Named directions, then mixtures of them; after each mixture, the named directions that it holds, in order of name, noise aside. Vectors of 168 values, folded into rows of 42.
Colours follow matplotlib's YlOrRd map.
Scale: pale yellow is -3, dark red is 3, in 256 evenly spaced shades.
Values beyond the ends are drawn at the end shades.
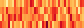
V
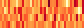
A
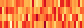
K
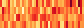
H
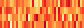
K.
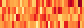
H.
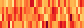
V.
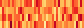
K.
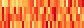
A, H, V.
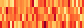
K, V.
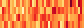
H.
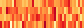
K, V.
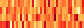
A, K, V.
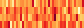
A, K, V.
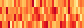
K, V.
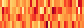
H, V.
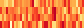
K, V.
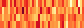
H.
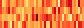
H, K.
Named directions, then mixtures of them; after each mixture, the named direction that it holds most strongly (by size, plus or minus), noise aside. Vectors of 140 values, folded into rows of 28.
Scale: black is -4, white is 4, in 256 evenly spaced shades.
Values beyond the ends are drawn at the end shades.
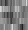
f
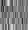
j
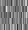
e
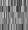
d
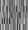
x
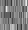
e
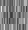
x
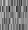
d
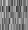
d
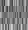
j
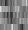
f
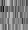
j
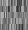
d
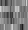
f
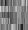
f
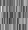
x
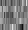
f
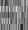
x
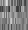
d
